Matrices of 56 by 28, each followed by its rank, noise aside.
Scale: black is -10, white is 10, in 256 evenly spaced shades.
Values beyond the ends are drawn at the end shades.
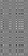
one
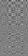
one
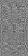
four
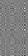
one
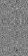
four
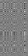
one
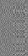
two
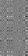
one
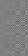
one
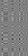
one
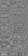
three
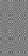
one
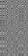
two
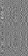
three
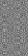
three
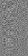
three
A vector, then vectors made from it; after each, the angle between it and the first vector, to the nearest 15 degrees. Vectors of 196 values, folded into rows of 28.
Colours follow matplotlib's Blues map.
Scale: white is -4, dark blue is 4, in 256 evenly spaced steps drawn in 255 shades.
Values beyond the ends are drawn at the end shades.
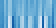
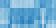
120 degrees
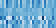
60 degrees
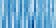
105 degrees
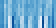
15 degrees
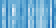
75 degrees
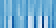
30 degrees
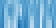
75 degrees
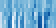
135 degrees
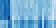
120 degrees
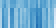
90 degrees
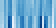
165 degrees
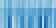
150 degrees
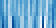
30 degrees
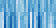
105 degrees
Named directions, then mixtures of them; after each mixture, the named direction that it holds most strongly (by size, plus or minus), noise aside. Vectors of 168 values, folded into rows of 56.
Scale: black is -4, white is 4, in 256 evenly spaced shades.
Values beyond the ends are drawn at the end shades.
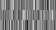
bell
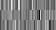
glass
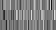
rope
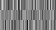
bell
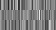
glass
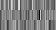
glass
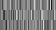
rope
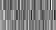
rope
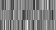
bell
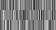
bell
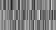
glass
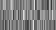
bell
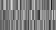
glass
